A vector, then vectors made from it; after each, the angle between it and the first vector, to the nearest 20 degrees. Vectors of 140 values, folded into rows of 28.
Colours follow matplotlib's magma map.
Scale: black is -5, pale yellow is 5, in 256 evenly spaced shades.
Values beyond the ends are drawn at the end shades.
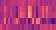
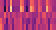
80 degrees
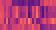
140 degrees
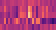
20 degrees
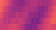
100 degrees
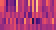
120 degrees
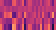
80 degrees
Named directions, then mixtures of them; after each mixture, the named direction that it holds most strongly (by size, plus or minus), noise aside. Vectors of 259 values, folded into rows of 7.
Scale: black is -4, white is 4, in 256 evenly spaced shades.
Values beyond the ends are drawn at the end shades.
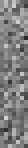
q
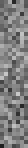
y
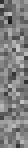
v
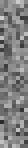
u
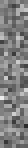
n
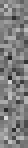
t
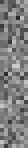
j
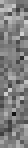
v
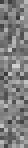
j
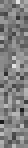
j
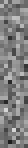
t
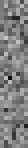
t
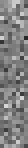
q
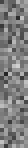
j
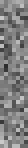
u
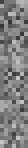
j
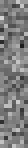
u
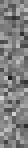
n
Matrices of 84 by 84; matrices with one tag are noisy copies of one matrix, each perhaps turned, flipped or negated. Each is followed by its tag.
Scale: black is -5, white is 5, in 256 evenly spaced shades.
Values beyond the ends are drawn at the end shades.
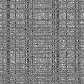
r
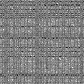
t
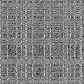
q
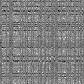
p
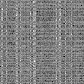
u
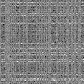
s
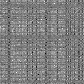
t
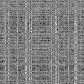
r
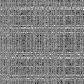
r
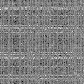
r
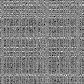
t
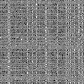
t
